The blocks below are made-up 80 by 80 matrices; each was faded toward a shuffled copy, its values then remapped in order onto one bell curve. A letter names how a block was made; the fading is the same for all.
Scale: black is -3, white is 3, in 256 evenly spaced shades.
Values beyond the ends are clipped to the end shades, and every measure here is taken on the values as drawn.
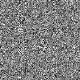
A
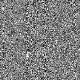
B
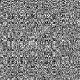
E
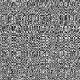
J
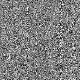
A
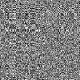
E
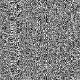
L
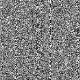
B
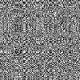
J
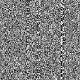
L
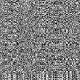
E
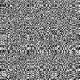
J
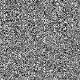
A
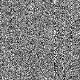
B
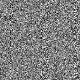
B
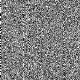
B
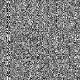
L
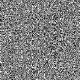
A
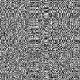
J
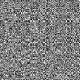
E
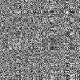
E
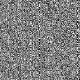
L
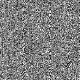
B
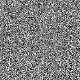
A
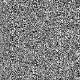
B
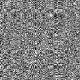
E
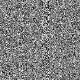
B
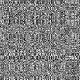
J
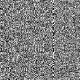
L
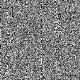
B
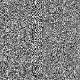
L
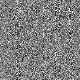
A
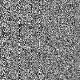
B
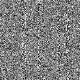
A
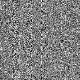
B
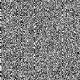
L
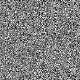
A
